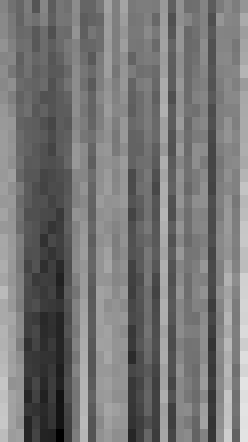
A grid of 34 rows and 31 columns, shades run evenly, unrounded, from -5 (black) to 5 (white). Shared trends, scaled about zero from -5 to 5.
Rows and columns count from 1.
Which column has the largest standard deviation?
8
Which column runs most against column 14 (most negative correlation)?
25
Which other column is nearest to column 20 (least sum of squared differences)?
9
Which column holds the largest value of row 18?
31
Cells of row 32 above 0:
15
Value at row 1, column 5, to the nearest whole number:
-2
